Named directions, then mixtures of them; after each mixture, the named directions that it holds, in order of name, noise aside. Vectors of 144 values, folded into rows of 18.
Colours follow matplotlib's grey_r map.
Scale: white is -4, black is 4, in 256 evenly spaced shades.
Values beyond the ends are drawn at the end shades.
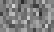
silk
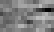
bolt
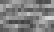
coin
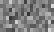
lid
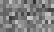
bolt, lid, silk.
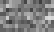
coin, lid, silk.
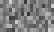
lid.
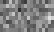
coin, lid, silk.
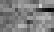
bolt.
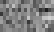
bolt, coin, silk.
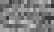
coin, lid.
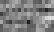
bolt, coin, silk.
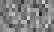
silk.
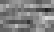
bolt, coin.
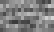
coin.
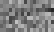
bolt, lid.
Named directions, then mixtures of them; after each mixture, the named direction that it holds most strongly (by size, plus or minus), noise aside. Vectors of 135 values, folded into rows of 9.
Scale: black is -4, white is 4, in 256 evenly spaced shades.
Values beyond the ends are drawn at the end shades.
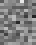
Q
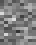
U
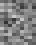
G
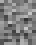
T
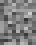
T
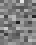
Q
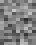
T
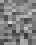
T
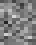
G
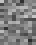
Q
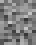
T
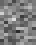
U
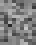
G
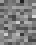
Q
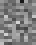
Q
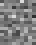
Q
